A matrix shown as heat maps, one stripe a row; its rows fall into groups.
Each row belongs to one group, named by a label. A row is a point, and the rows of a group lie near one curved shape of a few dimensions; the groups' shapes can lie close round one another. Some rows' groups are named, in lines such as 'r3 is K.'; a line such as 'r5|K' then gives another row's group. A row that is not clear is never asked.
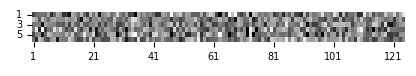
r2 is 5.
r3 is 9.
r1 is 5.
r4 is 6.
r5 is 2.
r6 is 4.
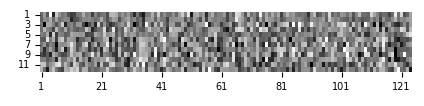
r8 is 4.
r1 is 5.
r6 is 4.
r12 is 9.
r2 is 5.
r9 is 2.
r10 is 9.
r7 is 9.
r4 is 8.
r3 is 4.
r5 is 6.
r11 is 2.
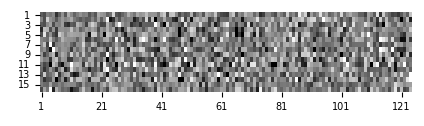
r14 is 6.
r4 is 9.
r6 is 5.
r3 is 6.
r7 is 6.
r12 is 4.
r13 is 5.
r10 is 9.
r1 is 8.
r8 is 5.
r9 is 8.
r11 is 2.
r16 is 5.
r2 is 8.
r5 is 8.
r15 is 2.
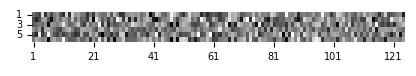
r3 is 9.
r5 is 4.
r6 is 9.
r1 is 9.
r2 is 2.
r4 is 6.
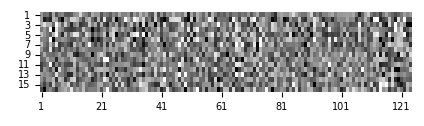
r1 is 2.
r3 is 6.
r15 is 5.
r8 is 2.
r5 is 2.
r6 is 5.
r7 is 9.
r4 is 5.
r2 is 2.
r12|9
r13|9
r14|4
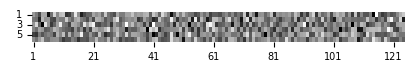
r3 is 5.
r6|5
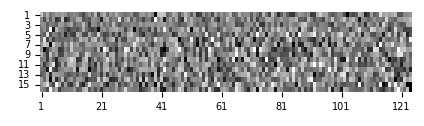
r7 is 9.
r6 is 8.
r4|5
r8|2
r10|9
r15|6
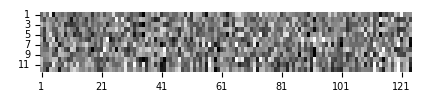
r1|5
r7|9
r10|9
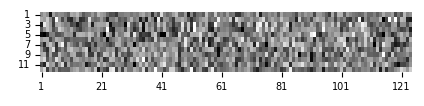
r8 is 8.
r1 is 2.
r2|6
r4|8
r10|2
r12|8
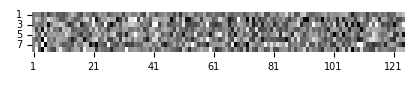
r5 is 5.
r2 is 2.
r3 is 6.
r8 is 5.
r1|2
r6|6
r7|6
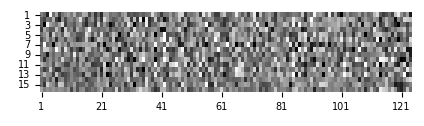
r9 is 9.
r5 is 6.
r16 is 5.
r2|2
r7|8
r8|6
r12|2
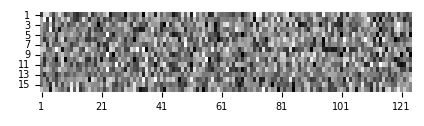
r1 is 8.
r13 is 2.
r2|6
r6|4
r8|2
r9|8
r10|4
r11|5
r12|8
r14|8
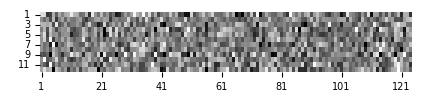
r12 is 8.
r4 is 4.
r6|6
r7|6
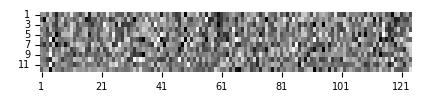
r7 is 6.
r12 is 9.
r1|9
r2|4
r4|9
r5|6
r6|5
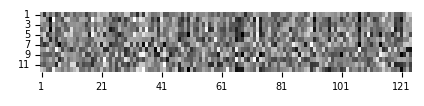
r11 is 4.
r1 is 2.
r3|2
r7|2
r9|5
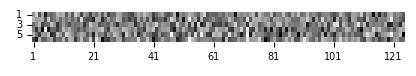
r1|5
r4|6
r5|9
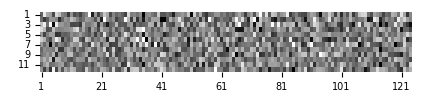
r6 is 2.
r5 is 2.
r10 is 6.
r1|8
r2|2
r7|2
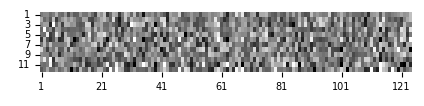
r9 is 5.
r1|5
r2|6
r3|6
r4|8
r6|5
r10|6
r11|5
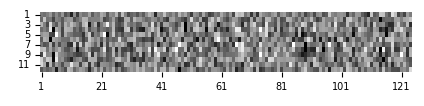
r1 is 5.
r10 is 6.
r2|5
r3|9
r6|9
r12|8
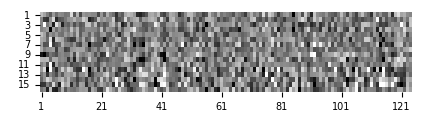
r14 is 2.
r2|8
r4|9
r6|6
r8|6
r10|9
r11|5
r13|9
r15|5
